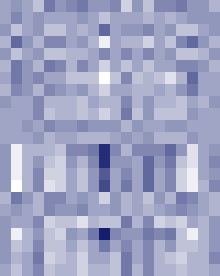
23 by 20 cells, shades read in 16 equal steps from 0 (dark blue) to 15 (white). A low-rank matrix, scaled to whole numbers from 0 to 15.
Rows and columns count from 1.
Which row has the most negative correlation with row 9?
1
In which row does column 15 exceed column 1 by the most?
19
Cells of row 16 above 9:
8
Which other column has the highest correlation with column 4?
12
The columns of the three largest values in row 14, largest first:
2, 18, 6
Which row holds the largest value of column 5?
16
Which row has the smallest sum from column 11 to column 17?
13
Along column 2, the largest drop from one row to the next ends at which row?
17
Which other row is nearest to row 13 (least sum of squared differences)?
20
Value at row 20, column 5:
11
